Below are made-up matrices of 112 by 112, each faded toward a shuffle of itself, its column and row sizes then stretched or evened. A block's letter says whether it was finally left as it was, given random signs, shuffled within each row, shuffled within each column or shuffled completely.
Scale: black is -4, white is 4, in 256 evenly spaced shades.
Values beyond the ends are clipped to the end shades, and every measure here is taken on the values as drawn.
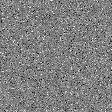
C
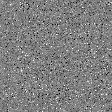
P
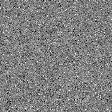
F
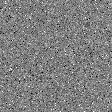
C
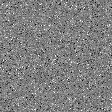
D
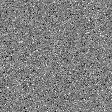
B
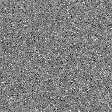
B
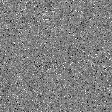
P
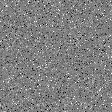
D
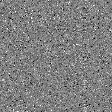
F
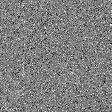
P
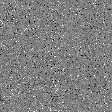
F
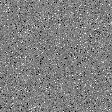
B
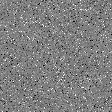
D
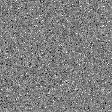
F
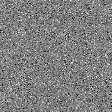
F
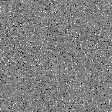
P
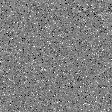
D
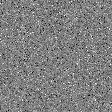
C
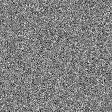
C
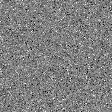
D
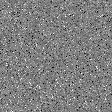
C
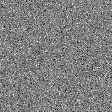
D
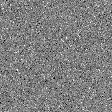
C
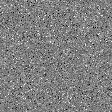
D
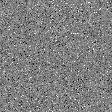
B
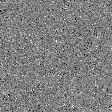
P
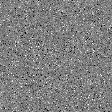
F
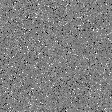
C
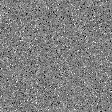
B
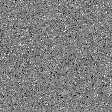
D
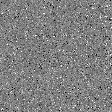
P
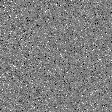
B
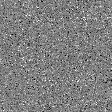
P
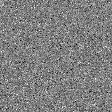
D
